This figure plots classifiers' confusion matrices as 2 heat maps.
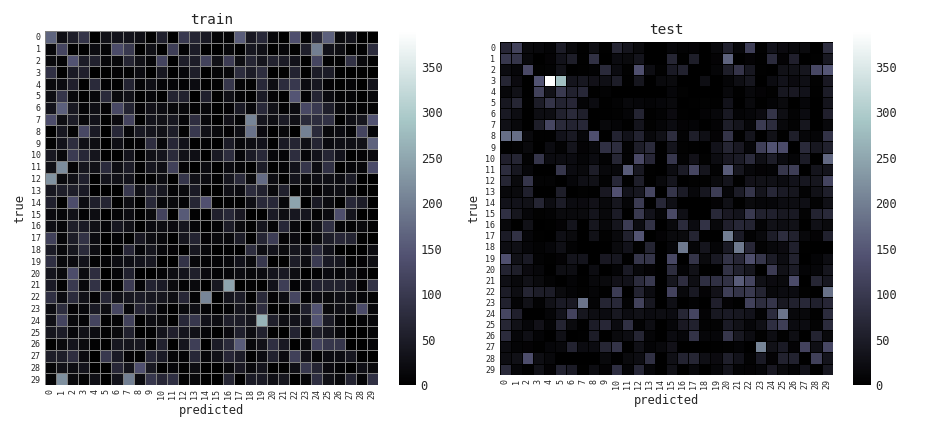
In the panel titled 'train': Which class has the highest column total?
24
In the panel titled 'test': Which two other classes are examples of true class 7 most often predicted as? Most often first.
4, 23
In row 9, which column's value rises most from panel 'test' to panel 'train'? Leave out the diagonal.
29
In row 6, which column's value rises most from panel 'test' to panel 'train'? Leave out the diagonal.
1
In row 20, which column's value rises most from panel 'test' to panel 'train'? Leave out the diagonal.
2
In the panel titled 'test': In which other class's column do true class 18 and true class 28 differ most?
21
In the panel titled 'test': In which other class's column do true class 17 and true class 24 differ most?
20
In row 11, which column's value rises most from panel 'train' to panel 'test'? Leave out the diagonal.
20
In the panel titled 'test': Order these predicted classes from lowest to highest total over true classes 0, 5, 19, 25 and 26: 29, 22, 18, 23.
18, 23, 29, 22
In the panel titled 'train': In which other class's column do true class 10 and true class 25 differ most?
2
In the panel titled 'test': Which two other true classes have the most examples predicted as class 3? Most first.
4, 10
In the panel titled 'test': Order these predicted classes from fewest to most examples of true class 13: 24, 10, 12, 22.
12, 24, 22, 10
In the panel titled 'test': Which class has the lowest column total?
14
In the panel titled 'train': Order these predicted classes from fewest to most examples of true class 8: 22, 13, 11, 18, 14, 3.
22, 14, 11, 13, 3, 18
